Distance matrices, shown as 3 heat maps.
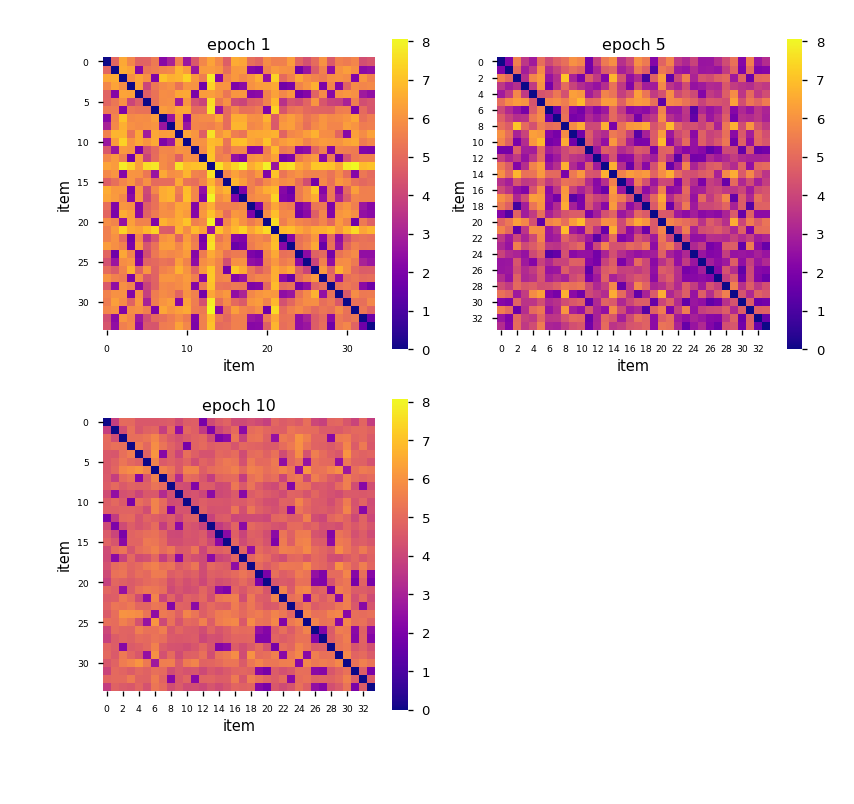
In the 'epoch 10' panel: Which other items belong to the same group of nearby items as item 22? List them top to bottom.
5, 25, 29
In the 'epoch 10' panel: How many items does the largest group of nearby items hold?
6
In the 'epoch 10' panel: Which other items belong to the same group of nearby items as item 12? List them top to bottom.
0
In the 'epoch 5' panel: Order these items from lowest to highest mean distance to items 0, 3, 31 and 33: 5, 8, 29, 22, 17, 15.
22, 15, 29, 17, 8, 5
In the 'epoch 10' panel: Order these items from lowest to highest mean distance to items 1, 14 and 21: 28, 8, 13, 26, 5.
28, 13, 8, 26, 5
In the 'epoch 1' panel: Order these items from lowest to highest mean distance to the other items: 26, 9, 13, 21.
26, 9, 21, 13
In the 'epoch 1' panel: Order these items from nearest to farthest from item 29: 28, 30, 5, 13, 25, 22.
22, 5, 30, 28, 25, 13
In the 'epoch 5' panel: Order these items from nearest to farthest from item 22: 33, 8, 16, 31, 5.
16, 33, 31, 8, 5
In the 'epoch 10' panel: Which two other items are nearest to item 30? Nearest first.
24, 6
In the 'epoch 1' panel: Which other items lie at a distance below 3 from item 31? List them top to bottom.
2, 6, 14, 20
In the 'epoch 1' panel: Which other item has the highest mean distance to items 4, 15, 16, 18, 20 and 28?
13
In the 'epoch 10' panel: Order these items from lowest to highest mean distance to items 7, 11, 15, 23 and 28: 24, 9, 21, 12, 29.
21, 9, 12, 29, 24
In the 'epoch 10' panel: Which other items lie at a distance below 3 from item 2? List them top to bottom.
14, 15, 21, 28
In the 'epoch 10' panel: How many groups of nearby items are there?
10
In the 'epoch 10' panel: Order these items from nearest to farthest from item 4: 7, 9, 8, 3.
7, 9, 8, 3
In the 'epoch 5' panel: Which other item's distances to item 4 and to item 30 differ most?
23
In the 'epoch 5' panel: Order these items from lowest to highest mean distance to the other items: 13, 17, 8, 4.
13, 17, 4, 8
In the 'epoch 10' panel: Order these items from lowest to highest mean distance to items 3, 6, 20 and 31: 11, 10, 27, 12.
27, 10, 12, 11
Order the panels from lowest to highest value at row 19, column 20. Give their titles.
epoch 10, epoch 5, epoch 1
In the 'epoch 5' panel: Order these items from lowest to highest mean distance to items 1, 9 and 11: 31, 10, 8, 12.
12, 10, 31, 8
